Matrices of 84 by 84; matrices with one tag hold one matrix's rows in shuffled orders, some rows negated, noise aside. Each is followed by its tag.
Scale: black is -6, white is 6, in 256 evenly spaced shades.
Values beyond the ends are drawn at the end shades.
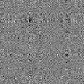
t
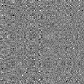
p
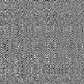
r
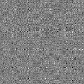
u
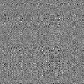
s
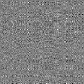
u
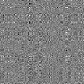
t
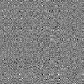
s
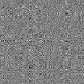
t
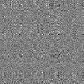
s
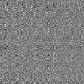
r
